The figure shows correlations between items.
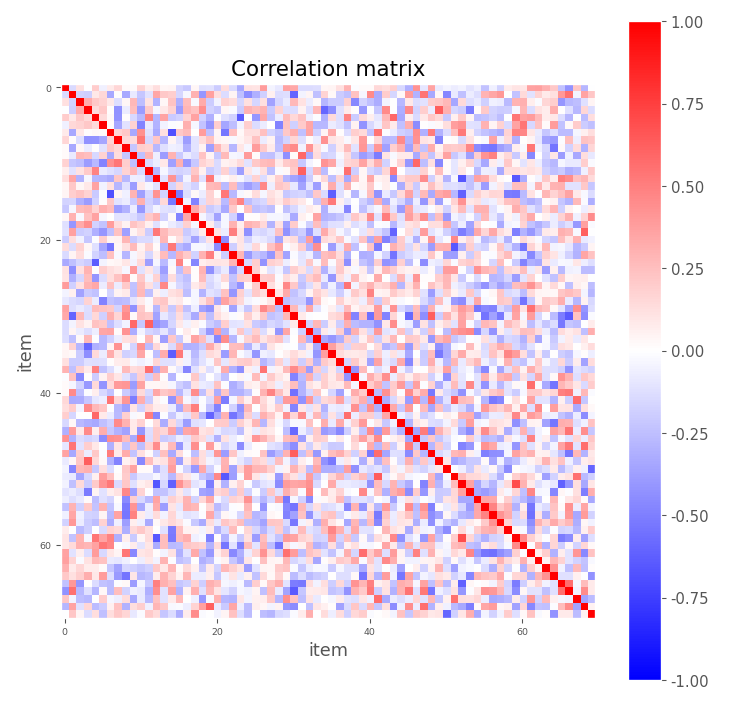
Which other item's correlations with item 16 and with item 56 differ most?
7
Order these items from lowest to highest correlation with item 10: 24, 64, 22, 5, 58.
5, 64, 24, 22, 58
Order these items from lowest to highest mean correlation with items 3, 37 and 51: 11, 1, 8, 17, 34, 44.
34, 1, 44, 17, 8, 11
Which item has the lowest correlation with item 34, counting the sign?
3
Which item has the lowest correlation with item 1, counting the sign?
30
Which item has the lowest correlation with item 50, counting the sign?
69
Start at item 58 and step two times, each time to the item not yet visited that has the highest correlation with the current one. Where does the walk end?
15
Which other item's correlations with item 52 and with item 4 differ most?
23
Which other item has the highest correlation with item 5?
60
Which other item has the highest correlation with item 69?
17
